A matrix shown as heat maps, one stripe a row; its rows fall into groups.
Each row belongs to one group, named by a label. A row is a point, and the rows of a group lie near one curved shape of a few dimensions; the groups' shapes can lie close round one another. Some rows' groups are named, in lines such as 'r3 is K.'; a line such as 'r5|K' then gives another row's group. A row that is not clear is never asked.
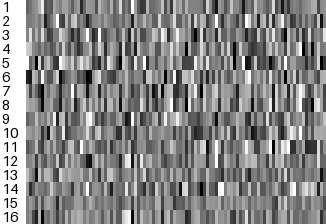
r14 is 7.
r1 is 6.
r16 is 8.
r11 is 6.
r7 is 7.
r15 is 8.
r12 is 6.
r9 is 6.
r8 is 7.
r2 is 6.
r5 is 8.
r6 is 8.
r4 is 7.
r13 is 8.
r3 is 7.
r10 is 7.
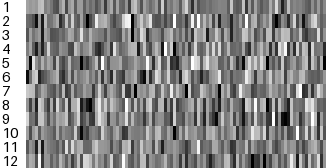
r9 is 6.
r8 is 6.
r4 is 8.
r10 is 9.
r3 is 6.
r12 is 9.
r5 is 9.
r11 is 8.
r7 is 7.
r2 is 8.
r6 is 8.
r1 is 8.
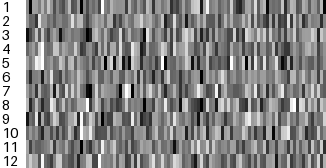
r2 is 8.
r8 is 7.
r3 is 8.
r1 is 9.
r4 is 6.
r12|7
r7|6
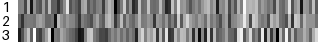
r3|8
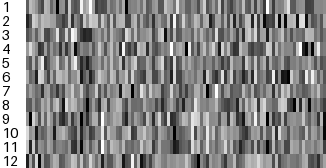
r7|6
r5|6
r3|6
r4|7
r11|9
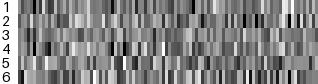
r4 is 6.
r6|9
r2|9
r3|8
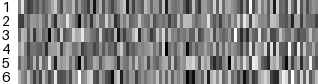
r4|9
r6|7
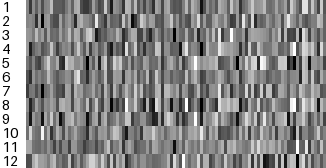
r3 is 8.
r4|7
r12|9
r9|7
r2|6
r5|7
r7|8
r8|7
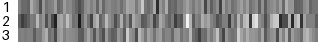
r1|8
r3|8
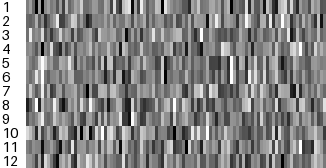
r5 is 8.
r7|7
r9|6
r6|8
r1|8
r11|7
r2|6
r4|7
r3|7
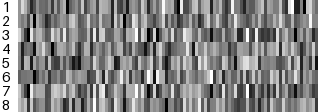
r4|7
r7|8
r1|7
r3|8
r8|9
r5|9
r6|8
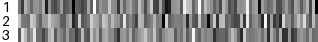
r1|9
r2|6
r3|7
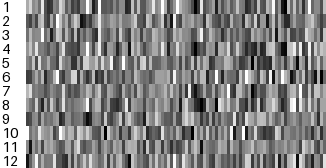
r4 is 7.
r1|7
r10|8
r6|6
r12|9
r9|8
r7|7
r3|7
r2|6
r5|9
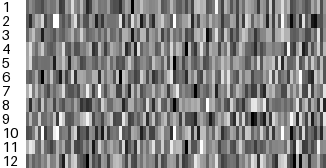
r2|6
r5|9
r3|6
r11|7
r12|7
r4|7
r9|9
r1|6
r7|7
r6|7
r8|9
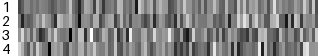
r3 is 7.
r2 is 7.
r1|8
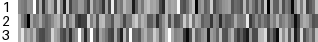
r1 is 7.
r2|8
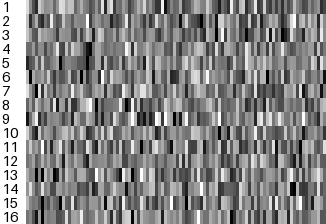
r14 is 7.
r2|7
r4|6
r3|6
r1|8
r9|8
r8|6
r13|6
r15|7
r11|7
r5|8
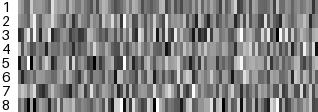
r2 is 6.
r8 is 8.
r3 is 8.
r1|8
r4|9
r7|7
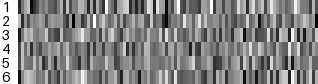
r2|9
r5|7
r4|9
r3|9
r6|9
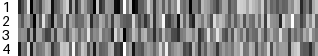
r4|9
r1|9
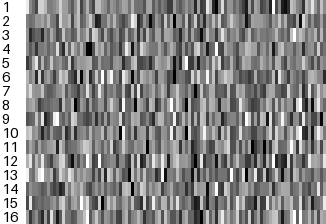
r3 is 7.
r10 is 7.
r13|8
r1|6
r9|6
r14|6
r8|7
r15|9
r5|8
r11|9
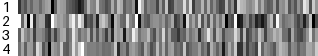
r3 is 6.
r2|8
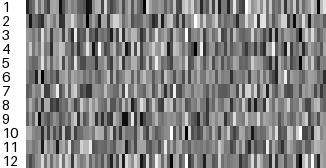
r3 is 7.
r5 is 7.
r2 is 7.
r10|7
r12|7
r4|7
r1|8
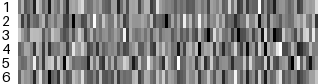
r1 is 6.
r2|9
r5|7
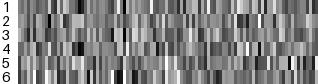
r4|6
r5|9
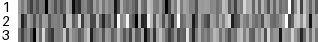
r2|7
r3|7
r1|9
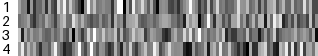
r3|9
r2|6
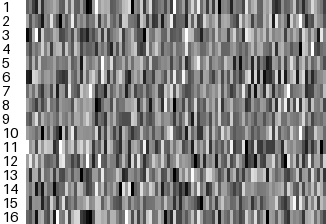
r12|7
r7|6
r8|8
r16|6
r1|8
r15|7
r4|7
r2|7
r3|8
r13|9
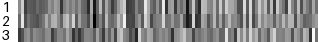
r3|8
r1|9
